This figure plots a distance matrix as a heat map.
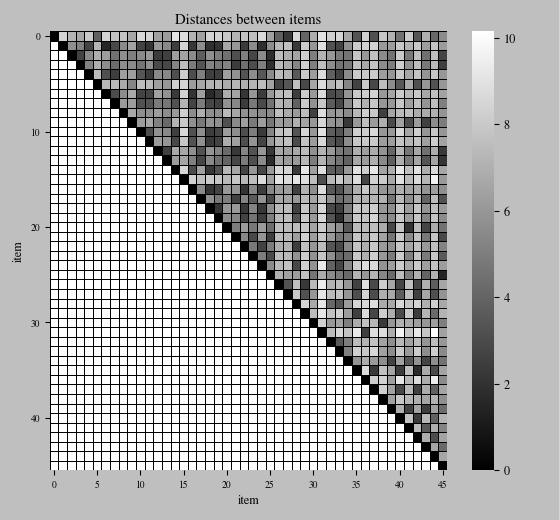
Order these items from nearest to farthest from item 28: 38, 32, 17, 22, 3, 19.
22, 19, 32, 3, 17, 38
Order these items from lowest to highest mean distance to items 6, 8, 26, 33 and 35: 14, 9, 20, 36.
14, 9, 20, 36
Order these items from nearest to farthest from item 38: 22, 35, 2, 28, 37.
2, 22, 28, 35, 37
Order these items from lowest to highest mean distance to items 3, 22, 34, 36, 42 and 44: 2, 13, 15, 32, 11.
13, 2, 32, 11, 15
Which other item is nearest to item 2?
25
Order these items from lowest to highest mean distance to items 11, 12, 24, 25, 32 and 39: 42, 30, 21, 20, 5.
21, 20, 30, 5, 42
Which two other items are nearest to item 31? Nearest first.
36, 15
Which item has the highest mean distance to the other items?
31
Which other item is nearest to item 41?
20
